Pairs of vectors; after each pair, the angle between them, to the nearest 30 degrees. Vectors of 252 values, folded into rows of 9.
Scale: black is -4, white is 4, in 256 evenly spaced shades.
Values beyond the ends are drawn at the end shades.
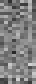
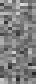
150 degrees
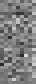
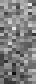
60 degrees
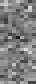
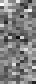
30 degrees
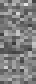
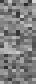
150 degrees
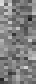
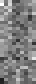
30 degrees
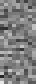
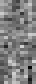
90 degrees
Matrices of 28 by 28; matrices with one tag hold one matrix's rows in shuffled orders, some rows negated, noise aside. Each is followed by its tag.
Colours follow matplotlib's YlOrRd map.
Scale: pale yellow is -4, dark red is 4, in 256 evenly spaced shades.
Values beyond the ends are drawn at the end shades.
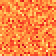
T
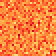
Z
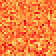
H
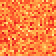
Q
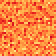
H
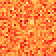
Q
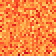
Z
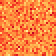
Z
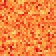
H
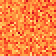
Z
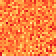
Z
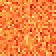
Z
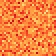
T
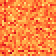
H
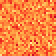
Z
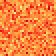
Q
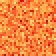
Q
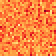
Z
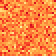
Q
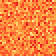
Z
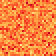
Q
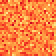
Q
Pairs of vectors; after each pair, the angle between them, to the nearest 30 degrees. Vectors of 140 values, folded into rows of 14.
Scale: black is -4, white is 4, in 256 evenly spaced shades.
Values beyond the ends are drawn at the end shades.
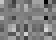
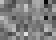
30 degrees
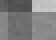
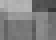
150 degrees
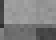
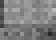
30 degrees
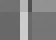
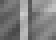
30 degrees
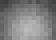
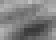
150 degrees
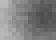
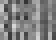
90 degrees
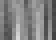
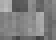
90 degrees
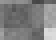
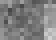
30 degrees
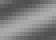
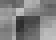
120 degrees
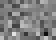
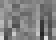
60 degrees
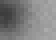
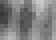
60 degrees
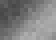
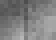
30 degrees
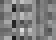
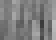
90 degrees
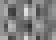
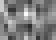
30 degrees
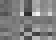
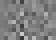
90 degrees
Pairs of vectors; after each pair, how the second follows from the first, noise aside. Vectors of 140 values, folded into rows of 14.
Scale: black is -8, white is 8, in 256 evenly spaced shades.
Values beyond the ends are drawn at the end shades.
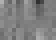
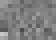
wrapped around, negated.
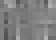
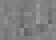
wrapped around, negated, shrunk.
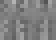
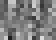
reversed, scaled up.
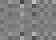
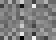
reversed, negated, scaled up.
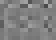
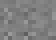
reversed, negated, shrunk.
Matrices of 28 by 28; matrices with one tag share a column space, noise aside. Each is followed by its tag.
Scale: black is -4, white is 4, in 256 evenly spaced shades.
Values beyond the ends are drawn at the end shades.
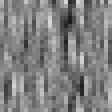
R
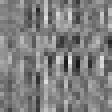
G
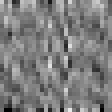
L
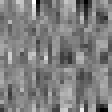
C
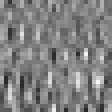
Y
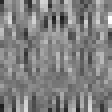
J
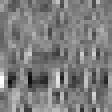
Y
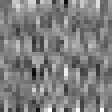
L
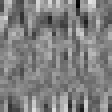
J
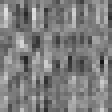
G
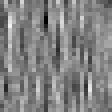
R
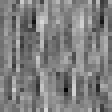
R
